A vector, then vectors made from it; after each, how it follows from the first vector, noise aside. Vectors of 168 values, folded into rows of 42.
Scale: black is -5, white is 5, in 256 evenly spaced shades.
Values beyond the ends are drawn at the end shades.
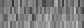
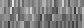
negated.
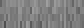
reversed, shrunk.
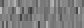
wrapped around, negated, partly zeroed.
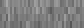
reversed, shrunk.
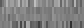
reversed, partly zeroed.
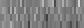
negated, partly zeroed.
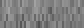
reversed, shrunk.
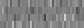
wrapped around, negated, partly zeroed.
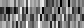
wrapped around, scaled up.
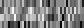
wrapped around, scaled up.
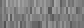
reversed, shrunk.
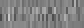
reversed, partly zeroed.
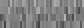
reversed, partly zeroed.
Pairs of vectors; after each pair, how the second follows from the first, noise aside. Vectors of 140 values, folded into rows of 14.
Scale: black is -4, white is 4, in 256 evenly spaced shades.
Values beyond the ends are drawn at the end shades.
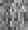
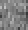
wrapped around, partly zeroed.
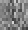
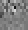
reversed, negated, partly zeroed.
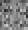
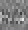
reversed, negated, partly zeroed.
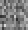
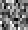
wrapped around, scaled up.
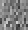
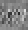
wrapped around, partly zeroed.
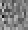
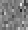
wrapped around, partly zeroed.
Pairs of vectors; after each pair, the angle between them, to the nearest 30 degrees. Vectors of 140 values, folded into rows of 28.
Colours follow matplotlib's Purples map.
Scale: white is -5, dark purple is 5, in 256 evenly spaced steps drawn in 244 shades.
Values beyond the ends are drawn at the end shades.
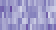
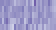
90 degrees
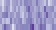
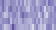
150 degrees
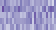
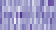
120 degrees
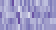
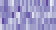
150 degrees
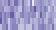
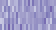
120 degrees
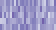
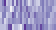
90 degrees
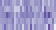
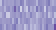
120 degrees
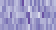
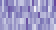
120 degrees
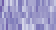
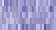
150 degrees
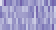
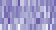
90 degrees
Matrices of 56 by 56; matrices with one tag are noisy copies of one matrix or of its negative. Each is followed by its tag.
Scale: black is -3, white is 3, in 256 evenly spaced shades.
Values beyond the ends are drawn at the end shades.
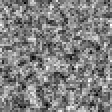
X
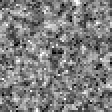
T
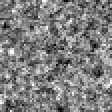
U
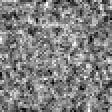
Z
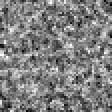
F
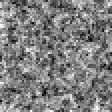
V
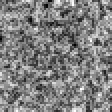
Z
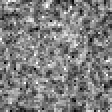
Z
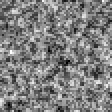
U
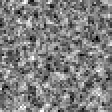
X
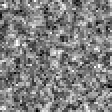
T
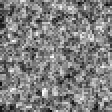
V
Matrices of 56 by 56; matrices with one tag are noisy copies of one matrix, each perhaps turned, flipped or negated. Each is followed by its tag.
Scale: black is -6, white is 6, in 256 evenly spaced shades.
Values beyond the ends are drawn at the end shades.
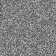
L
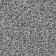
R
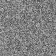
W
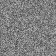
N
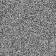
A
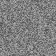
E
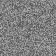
N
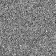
E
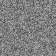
N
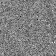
E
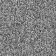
W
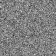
L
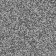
L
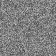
N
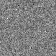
E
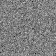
R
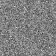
E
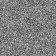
N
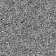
N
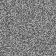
A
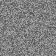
L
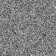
L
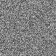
R
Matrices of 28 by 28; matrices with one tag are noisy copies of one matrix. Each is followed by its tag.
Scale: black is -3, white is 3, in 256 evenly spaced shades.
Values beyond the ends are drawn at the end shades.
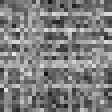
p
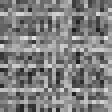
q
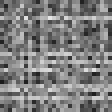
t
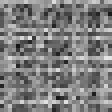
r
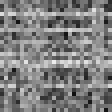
p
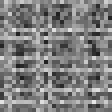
r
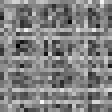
r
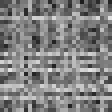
t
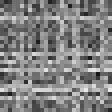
t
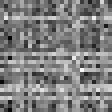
t
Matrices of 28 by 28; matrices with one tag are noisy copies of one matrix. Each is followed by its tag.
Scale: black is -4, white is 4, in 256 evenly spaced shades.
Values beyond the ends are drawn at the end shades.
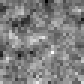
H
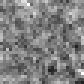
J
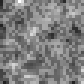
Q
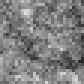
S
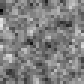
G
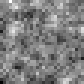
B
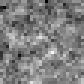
H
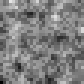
B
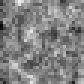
Q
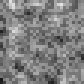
B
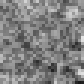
J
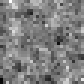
B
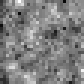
Q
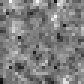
B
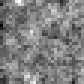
Q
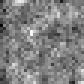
Q
